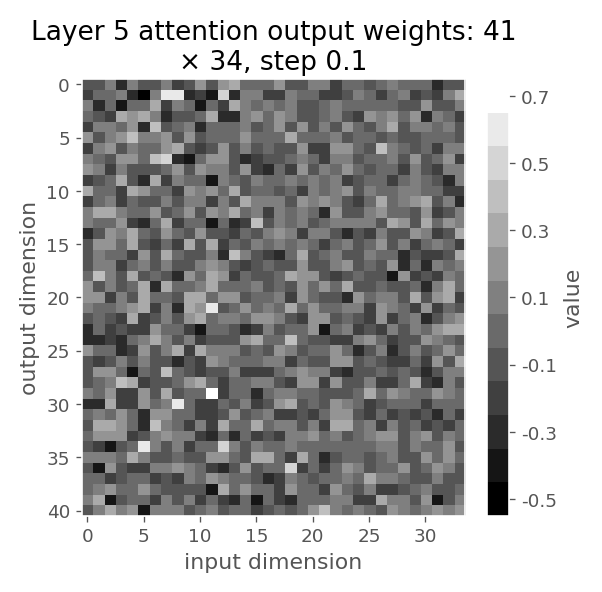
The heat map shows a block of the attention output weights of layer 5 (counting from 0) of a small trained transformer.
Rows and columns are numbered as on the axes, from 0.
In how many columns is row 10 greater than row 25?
15
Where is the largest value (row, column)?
29, 11
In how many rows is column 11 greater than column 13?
16
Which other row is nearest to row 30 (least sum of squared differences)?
36
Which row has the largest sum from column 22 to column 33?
13
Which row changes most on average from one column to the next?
1
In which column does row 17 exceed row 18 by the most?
27
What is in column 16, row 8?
-0.3
